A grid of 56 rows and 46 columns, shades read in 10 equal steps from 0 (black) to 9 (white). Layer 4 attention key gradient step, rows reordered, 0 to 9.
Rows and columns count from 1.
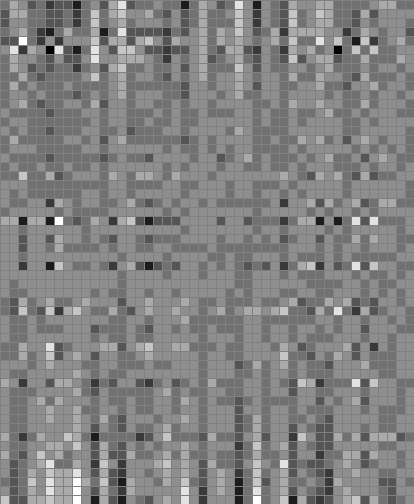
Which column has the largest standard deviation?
6
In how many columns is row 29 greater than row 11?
15
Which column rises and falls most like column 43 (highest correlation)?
44
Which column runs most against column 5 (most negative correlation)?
36
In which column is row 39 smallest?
42
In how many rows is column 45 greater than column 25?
9
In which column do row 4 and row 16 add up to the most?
14
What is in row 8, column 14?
7
